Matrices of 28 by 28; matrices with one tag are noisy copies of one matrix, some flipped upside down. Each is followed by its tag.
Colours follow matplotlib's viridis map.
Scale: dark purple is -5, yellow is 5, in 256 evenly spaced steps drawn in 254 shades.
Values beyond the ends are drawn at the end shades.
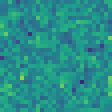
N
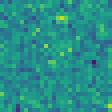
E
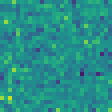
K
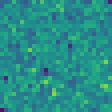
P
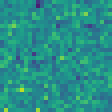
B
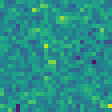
E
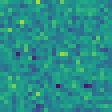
B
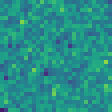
P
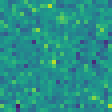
E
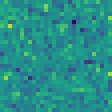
N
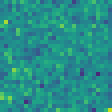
K
